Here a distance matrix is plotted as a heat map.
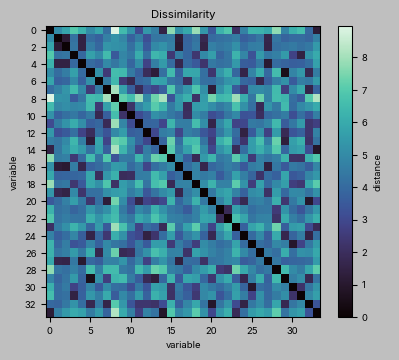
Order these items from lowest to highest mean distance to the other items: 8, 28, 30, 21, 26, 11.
30, 11, 21, 26, 28, 8
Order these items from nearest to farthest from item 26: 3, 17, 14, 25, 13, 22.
17, 25, 22, 3, 14, 13
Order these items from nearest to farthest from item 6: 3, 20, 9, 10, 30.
10, 9, 30, 20, 3
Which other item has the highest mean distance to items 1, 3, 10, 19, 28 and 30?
0
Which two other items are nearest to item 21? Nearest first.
22, 28
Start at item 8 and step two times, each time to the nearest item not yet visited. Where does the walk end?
15
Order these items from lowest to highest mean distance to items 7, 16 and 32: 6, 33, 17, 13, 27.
13, 27, 33, 6, 17
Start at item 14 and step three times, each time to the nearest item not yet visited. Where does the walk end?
23
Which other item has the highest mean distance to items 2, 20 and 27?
8
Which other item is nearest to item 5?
29
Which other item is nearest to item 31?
3
